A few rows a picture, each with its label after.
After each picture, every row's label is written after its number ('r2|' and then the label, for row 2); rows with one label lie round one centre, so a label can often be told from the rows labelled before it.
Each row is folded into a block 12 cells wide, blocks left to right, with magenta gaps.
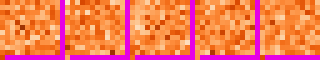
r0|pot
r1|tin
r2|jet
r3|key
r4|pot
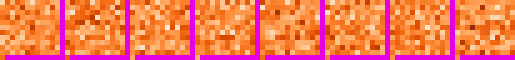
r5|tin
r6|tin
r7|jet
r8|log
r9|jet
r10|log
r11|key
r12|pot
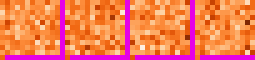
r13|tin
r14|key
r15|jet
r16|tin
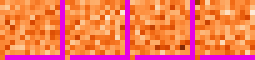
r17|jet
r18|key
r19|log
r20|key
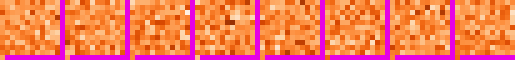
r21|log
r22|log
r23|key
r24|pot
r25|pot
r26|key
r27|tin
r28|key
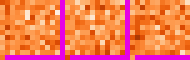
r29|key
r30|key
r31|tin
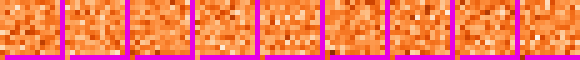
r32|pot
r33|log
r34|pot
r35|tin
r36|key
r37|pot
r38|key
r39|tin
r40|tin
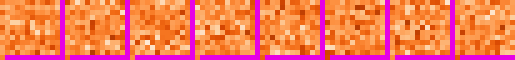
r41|log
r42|jet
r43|jet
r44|jet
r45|tin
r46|pot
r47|pot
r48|pot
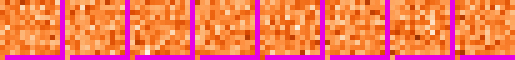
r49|pot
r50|log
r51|pot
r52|jet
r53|key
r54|log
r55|key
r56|pot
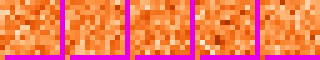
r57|tin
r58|tin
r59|jet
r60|jet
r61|pot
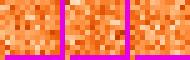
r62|jet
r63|jet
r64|tin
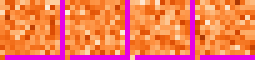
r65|tin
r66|tin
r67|log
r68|log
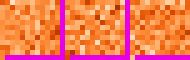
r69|jet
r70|pot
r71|jet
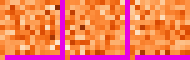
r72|jet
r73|pot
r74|jet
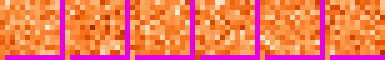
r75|log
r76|jet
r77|tin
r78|pot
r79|jet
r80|log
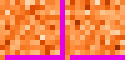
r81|tin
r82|tin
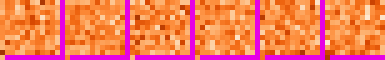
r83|pot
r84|log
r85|tin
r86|tin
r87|pot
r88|pot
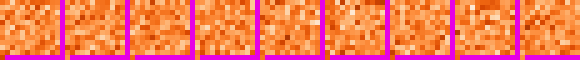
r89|pot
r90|tin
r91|jet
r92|pot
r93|key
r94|key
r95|pot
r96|key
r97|tin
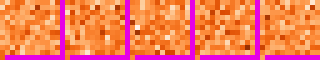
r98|jet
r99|tin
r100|pot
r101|tin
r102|tin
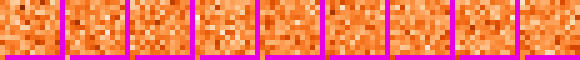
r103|log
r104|key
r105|key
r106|tin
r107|tin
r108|pot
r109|jet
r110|pot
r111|log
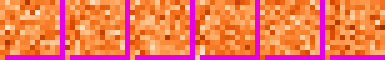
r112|pot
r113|tin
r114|log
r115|log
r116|tin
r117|key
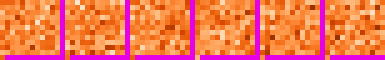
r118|tin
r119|pot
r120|jet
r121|jet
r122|tin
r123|tin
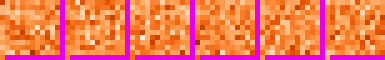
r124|key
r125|key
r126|key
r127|key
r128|tin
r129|log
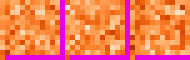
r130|pot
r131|jet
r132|tin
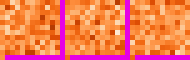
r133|jet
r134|key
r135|pot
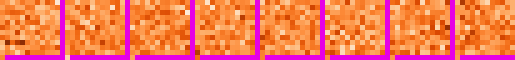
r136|pot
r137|log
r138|jet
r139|key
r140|tin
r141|pot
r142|jet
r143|tin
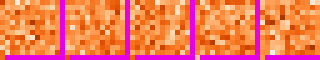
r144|jet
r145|pot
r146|tin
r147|log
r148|tin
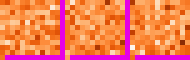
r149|jet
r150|log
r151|key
